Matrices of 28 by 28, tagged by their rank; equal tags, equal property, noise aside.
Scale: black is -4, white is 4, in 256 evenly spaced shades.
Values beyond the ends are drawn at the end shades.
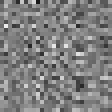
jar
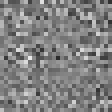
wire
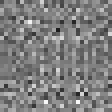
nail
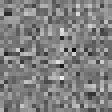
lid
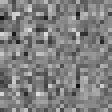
jar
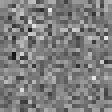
nail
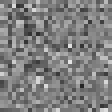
nail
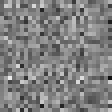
nail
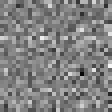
nail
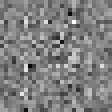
lid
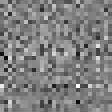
jar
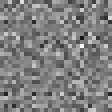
lid
